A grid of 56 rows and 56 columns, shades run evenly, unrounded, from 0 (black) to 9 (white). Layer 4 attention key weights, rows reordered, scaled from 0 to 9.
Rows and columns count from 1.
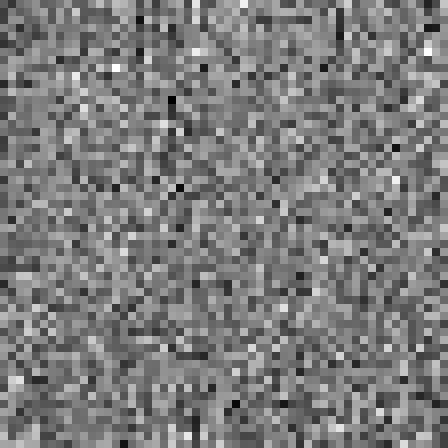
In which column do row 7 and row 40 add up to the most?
54
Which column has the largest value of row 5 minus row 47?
38
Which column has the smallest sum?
1
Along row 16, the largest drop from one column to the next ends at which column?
33
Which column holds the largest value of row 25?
45
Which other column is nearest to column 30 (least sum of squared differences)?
56
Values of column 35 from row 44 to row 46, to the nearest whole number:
7 2 5
